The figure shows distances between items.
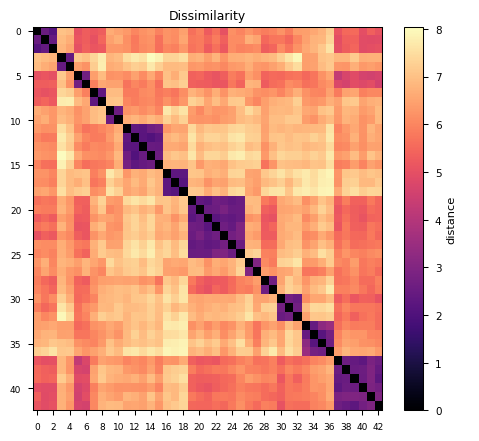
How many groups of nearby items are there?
13
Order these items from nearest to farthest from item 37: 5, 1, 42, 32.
42, 5, 1, 32
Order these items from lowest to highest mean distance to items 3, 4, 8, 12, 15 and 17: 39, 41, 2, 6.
2, 6, 41, 39
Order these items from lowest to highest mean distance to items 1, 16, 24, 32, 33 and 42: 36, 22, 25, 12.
22, 25, 36, 12
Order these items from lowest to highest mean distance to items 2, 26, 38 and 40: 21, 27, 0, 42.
42, 0, 27, 21
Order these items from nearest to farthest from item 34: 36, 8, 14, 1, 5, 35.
35, 36, 5, 8, 1, 14
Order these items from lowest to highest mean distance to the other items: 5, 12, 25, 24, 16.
5, 24, 25, 12, 16
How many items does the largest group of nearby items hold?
7
